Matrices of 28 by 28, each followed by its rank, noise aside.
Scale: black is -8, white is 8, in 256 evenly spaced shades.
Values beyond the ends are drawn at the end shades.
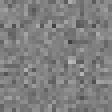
four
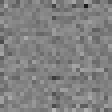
five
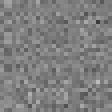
five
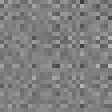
two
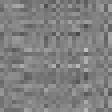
three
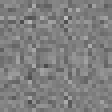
three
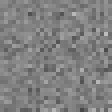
five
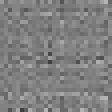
four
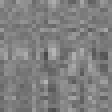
two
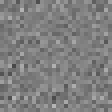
four
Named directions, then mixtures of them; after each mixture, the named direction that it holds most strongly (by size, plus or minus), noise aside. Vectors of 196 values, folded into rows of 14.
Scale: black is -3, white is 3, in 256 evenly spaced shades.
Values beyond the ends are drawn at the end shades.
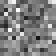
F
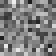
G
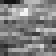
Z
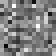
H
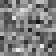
G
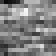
Z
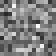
G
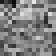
H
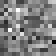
F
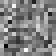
H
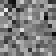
F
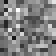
F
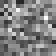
F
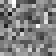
G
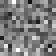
G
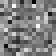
H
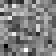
H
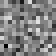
G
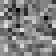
F
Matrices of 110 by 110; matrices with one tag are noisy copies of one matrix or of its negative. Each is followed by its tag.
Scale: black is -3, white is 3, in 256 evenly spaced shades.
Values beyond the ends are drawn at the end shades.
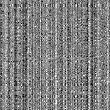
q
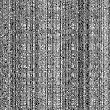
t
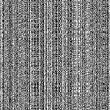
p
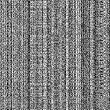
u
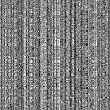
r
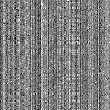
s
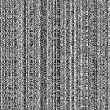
r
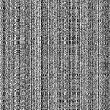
s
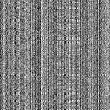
s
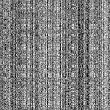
t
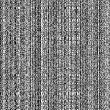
s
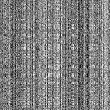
t
